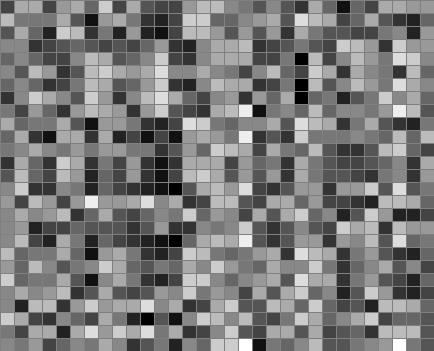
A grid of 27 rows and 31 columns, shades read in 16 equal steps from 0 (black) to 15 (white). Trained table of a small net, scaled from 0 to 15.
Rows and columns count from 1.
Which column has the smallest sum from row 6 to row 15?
13
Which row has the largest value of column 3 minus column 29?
6
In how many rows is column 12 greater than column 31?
12
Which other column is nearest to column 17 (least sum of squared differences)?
16
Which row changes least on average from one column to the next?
4
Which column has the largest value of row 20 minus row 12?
22
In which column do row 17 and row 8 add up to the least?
25
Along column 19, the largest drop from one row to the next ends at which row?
9
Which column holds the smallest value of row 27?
19
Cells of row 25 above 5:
20
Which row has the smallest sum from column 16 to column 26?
8
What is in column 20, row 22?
10
